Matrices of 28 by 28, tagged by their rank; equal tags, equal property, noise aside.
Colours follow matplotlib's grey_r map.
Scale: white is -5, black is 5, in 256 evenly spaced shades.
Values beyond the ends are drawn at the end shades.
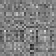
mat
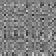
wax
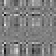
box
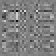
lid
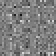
mat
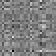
wax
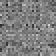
mat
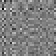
lid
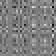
lid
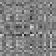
wax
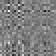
lid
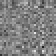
mat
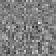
mat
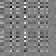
box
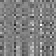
lid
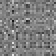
mat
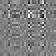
lid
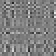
lid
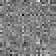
mat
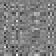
lid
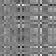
box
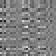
lid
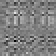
lid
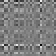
box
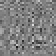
wax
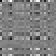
box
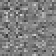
mat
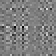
lid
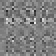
wax
